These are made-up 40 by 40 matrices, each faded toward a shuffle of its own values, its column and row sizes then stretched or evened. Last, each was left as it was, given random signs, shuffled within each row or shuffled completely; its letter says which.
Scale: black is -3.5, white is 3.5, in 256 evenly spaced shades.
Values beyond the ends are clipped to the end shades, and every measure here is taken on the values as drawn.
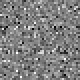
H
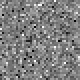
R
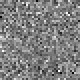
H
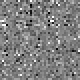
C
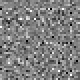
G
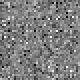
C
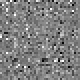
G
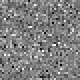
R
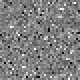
R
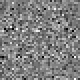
H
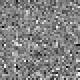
C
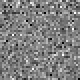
H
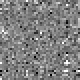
C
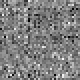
G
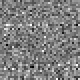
H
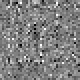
G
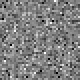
R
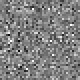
C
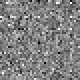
C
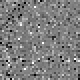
C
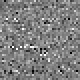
H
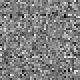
C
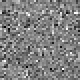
C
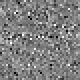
H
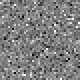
R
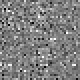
G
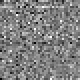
C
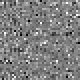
G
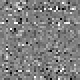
G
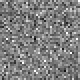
R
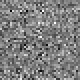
C
